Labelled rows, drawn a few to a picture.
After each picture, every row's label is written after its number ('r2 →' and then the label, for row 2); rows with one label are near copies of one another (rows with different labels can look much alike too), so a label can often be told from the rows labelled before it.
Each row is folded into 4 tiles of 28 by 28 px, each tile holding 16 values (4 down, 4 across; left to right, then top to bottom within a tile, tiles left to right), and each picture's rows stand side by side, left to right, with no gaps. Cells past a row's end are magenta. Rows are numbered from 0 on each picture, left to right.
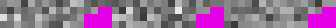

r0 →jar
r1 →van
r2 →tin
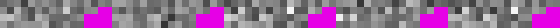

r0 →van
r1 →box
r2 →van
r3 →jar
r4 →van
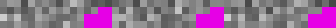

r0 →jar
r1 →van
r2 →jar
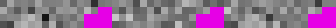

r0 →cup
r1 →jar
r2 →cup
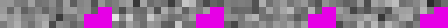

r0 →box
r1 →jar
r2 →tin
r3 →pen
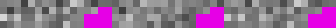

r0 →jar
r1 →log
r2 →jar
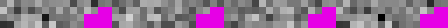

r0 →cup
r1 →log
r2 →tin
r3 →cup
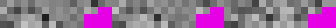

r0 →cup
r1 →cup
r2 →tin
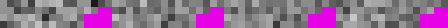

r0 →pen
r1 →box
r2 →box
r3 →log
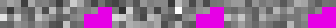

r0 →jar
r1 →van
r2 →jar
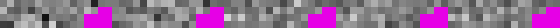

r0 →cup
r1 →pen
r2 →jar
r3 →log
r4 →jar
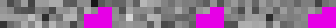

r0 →pen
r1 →log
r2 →cup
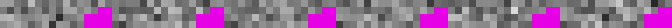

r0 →box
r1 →tin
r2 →tin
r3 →pen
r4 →van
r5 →pen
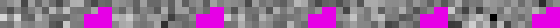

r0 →jar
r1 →box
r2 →jar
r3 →log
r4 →cup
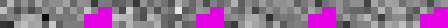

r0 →cup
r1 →van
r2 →cup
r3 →tin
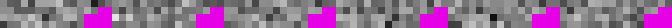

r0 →pen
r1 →jar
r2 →pen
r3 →box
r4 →cup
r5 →log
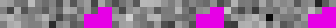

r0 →box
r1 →log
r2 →cup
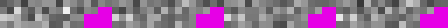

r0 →van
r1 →jar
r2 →jar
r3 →jar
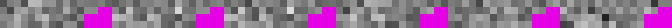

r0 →log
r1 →van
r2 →van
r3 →log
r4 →tin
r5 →cup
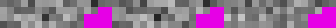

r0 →pen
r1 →pen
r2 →jar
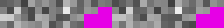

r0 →van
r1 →van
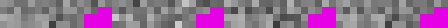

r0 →box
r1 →jar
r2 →box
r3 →box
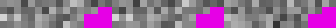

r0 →jar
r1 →jar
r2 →box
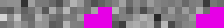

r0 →jar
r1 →cup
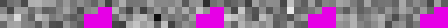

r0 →log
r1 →cup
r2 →van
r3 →box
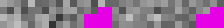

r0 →box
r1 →log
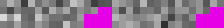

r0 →jar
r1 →box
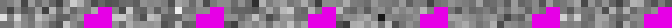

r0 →jar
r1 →van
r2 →tin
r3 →cup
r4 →box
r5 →jar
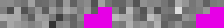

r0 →box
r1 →van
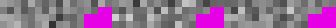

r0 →box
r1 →jar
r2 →van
